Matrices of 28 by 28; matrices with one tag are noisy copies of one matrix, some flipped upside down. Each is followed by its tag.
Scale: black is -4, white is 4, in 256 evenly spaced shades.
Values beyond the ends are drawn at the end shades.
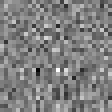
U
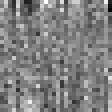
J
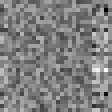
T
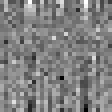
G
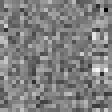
T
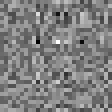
U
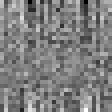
G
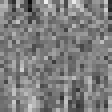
J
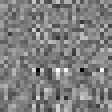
U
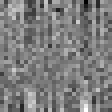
G
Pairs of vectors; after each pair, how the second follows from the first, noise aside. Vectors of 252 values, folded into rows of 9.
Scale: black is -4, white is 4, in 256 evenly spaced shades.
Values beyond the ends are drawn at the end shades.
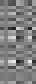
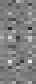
partly zeroed.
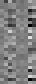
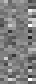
negated.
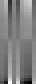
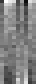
reversed, negated.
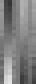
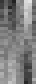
reversed.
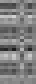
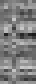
reversed.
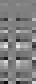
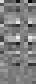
reversed.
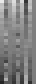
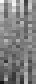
copied.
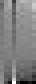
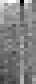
reversed, negated.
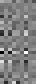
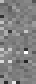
partly zeroed.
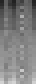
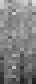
reversed.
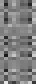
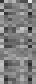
reversed.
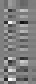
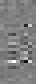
reversed, negated, partly zeroed.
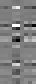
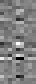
reversed, negated.
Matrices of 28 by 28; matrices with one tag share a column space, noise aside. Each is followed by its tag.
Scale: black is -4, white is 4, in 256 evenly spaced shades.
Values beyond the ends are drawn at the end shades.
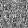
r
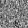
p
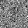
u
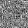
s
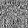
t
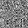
t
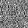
u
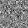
s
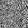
t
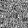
r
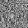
r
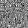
r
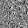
u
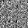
p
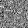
s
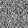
s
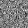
s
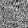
u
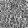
r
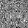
r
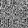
t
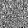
u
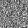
u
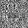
r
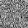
r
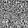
p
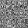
t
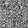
t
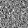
s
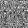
s
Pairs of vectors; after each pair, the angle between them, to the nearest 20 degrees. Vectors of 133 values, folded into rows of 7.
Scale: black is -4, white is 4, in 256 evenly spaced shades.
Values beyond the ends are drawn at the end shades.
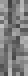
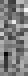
80 degrees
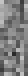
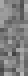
20 degrees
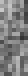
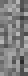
80 degrees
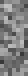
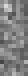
40 degrees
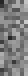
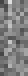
80 degrees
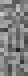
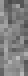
80 degrees
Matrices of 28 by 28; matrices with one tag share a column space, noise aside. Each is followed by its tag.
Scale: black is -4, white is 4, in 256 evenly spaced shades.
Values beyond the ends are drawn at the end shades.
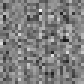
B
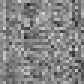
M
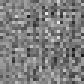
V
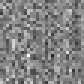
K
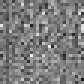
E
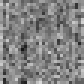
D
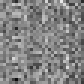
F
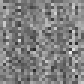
M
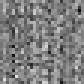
D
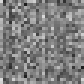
F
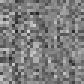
V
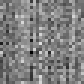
M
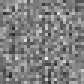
B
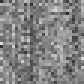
B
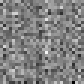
K
